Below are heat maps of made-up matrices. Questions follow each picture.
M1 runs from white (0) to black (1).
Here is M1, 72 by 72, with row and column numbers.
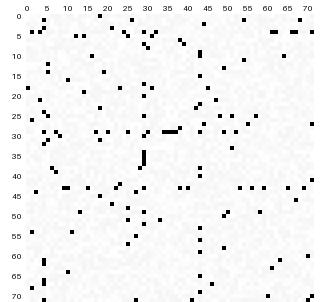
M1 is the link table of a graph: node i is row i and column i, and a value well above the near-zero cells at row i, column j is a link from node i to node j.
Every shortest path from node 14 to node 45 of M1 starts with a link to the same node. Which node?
node 5
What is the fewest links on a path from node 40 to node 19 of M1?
6
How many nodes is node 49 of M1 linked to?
4
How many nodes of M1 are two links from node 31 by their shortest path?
6
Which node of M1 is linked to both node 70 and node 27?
node 71
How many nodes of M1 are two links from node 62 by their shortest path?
9
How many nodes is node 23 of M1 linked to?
2
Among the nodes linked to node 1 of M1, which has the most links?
node 4
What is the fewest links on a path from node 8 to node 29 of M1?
2
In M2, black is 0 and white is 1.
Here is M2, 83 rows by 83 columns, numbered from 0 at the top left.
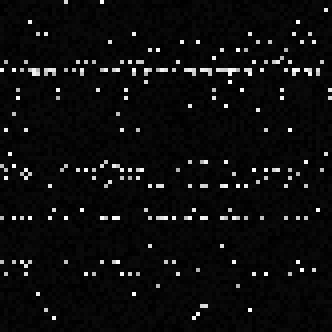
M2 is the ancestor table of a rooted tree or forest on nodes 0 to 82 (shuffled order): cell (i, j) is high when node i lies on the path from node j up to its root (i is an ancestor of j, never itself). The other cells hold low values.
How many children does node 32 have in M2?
5
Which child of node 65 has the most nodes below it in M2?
41
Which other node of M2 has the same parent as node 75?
78
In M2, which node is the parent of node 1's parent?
44
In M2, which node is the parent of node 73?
8
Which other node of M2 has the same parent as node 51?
50
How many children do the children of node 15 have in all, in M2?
3
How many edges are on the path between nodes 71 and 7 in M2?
7
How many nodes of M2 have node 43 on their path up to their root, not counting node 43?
4
